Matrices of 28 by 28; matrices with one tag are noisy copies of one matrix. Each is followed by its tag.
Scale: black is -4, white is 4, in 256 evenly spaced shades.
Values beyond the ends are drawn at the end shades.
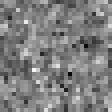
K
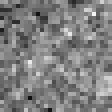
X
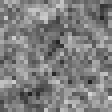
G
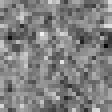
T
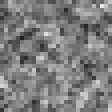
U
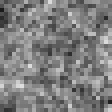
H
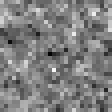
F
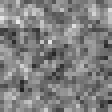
F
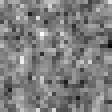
T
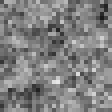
G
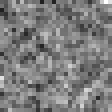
U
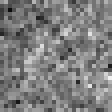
X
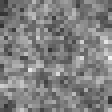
H
